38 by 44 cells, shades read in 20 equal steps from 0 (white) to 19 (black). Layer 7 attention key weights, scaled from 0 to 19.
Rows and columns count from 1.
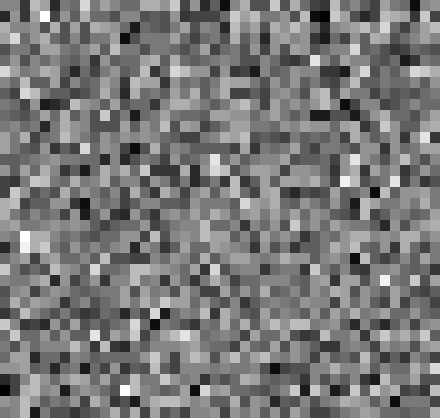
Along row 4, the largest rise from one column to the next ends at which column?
13
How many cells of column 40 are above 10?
18
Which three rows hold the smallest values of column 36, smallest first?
15, 5, 36
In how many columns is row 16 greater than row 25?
20
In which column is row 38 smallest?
3
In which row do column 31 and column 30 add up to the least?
30
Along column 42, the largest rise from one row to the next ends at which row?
27
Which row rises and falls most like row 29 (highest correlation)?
22
